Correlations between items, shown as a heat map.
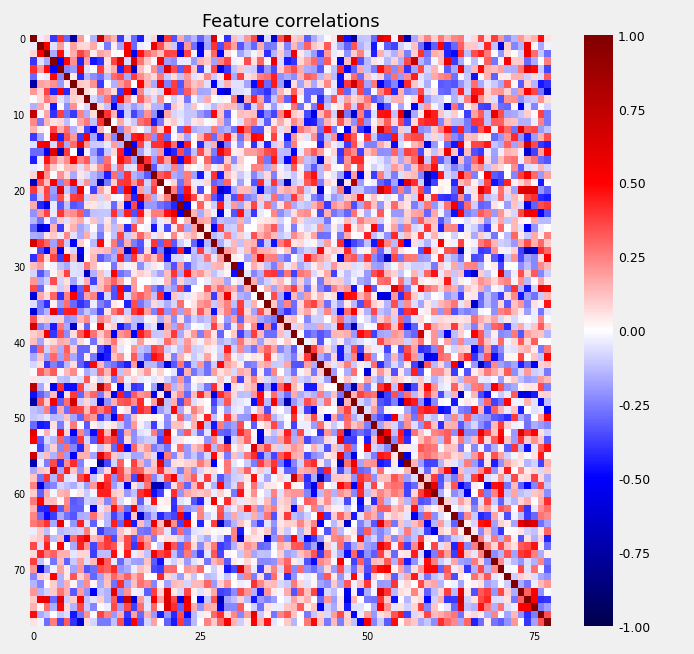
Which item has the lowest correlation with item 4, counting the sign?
15
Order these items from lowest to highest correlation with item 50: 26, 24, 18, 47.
18, 24, 47, 26
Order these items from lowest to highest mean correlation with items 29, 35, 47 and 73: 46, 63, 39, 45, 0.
46, 0, 39, 45, 63
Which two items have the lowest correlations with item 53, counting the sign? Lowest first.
29, 34
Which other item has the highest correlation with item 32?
62
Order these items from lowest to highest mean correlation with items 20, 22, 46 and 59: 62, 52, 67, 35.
35, 62, 67, 52
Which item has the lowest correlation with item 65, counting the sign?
60
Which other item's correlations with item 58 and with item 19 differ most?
48
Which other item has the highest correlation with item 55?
0
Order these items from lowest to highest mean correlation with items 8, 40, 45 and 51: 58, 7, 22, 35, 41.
41, 35, 7, 22, 58
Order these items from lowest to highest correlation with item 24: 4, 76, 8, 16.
76, 8, 4, 16
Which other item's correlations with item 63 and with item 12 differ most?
57
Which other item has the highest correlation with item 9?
43
